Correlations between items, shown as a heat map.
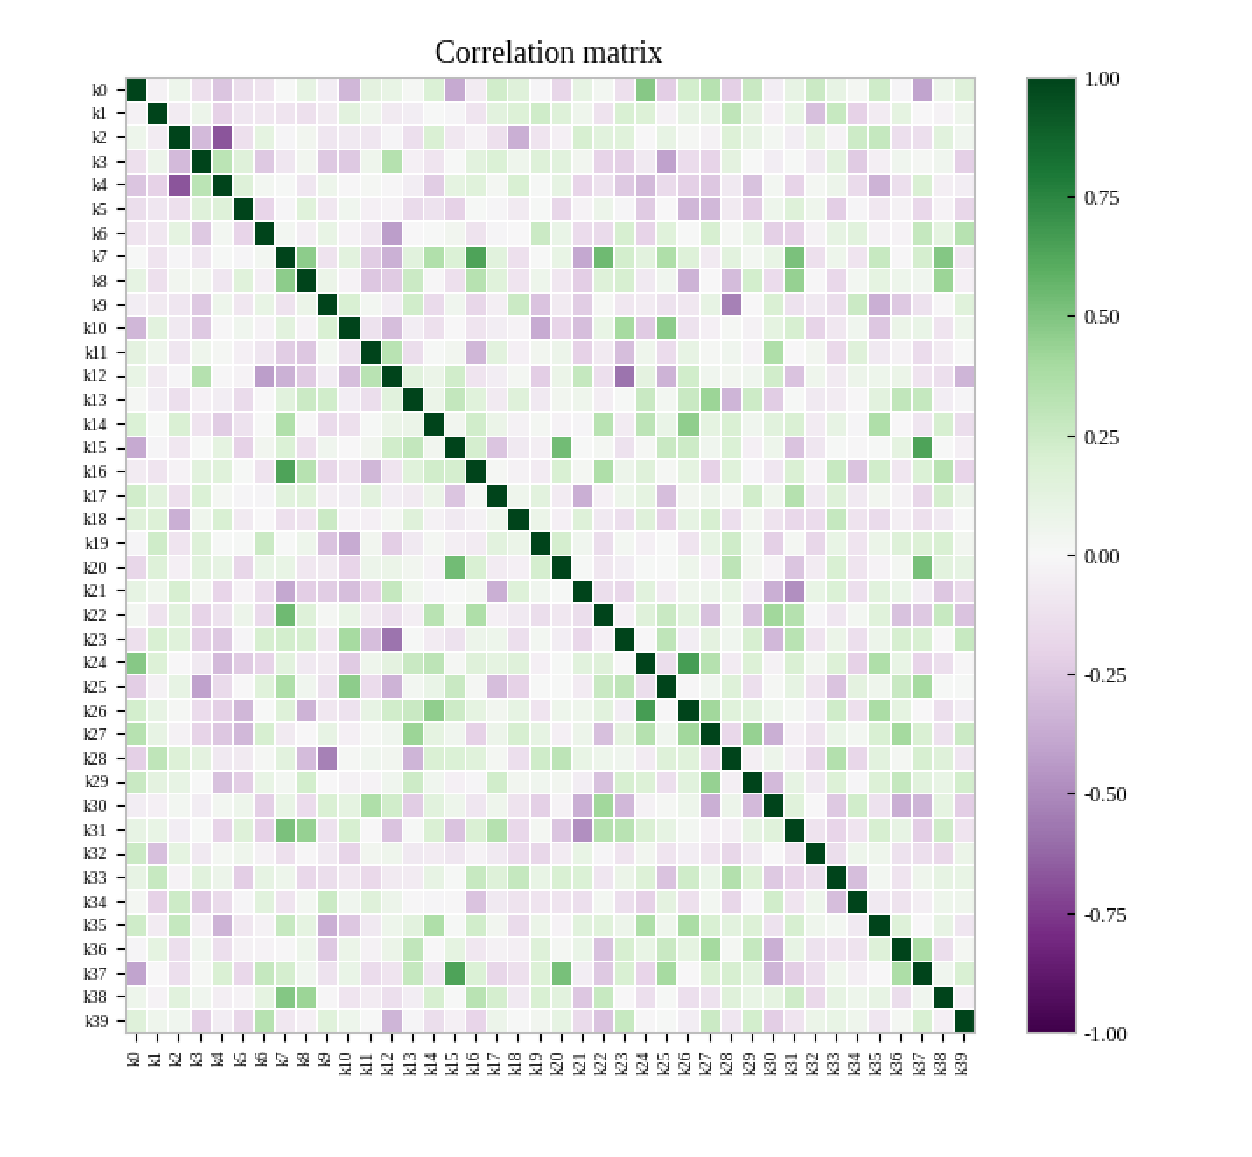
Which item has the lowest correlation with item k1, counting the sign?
k32
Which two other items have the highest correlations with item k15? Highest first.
k37, k20
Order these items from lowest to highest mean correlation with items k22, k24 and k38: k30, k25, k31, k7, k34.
k34, k25, k30, k31, k7
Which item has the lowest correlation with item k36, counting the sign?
k30
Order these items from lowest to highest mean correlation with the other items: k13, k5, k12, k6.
k5, k12, k6, k13
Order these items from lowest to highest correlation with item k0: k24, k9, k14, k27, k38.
k9, k38, k14, k27, k24
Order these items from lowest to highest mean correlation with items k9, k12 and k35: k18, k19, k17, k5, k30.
k19, k5, k17, k18, k30
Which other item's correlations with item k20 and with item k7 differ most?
k31
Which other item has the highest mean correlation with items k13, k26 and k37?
k15
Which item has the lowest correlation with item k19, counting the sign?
k10
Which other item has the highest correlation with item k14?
k26
